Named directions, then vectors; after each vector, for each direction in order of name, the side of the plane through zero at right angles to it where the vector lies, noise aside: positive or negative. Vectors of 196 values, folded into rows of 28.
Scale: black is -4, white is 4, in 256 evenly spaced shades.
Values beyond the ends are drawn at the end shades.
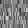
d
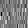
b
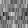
negative, negative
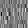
positive, negative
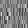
negative, positive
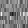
negative, negative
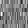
negative, negative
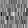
positive, negative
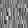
negative, positive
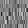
positive, negative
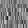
positive, negative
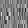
negative, positive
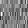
negative, negative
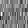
negative, negative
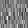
negative, positive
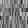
negative, negative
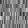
positive, positive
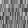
negative, negative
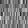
positive, positive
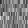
positive, positive
